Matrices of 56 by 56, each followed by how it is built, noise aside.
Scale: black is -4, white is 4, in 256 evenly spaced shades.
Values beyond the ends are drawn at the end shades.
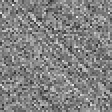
Toeplitz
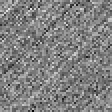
Hankel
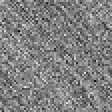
Toeplitz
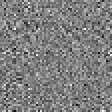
low rank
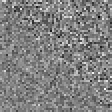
upper triangular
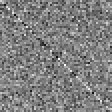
diagonal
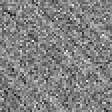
Toeplitz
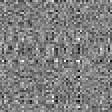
low rank
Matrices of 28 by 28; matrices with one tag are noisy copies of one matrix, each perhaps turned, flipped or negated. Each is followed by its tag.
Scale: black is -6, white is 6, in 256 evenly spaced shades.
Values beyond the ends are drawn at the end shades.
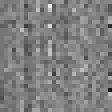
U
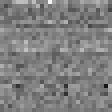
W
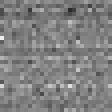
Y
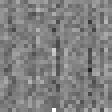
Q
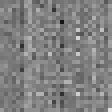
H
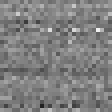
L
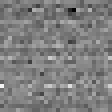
Y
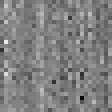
L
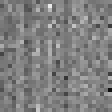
U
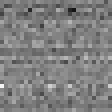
Y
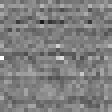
Q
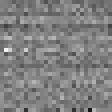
U
